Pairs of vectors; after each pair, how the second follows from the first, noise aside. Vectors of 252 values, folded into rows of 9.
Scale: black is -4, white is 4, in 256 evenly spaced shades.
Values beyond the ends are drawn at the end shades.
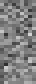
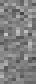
negated, shrunk.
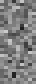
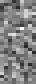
sign-scrambled.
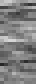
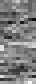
reversed.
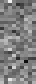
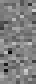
wrapped around, negated, partly zeroed.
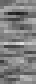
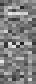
sign-scrambled.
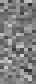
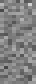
negated, shrunk.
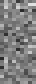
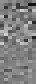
negated, partly zeroed.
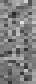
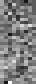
reversed.
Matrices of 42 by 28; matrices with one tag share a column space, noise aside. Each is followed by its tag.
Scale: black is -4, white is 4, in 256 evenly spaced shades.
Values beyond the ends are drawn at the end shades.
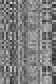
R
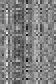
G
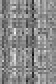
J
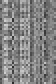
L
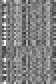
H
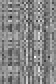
R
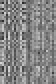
R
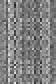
L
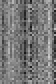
G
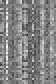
G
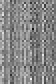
R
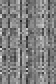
J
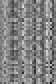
L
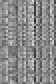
H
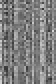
R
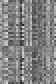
H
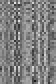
R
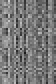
J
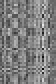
J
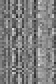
J
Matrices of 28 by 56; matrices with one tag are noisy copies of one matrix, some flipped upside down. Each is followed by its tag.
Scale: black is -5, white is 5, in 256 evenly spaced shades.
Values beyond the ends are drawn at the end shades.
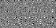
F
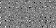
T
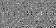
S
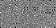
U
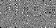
U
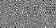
U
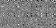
S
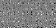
S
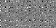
T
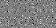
F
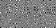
U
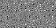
F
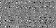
T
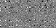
T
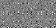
S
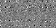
T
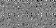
S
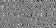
S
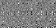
S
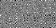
U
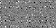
T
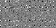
T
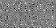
F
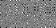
U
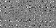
T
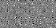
F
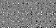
S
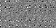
T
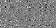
T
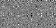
S
